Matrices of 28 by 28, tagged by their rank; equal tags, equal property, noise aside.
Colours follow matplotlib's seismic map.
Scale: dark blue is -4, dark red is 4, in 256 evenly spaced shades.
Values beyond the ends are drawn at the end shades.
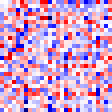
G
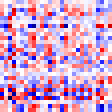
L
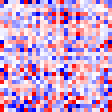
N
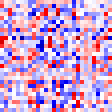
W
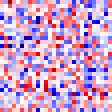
W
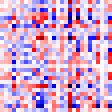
L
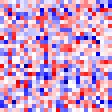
W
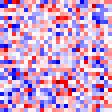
W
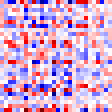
L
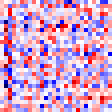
N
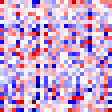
N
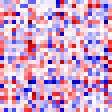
G
